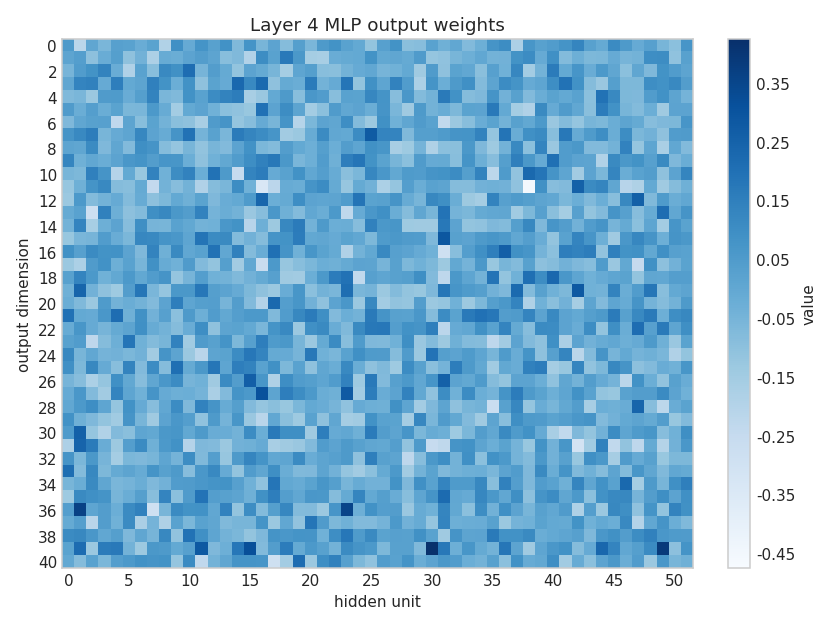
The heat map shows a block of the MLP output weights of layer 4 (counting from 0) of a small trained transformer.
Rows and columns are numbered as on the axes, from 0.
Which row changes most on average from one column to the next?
39
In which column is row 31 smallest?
42
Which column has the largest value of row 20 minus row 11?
17
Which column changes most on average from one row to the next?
16
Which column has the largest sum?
25
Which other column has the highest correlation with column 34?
51
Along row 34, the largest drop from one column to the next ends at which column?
47
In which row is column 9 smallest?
5
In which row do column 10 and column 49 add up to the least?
31
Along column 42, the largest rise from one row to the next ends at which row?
11
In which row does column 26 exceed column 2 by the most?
13
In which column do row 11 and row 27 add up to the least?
38
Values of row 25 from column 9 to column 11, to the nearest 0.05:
0.2 0 0.05
